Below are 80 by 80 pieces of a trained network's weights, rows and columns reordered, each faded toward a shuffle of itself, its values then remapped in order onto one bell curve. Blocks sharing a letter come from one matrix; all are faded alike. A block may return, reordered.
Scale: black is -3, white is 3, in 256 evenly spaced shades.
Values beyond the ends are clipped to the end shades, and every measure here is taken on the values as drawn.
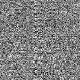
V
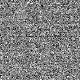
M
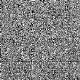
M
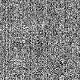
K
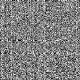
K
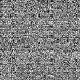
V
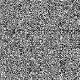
M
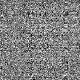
V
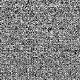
V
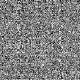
V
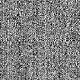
K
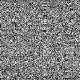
V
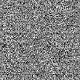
M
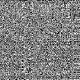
V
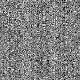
K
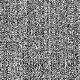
K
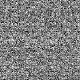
V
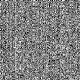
K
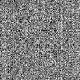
K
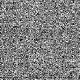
M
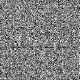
M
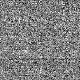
M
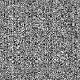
K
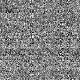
V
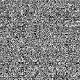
V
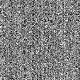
K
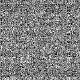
V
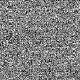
M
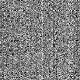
K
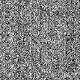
K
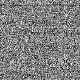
M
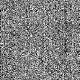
K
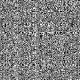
K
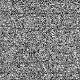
M
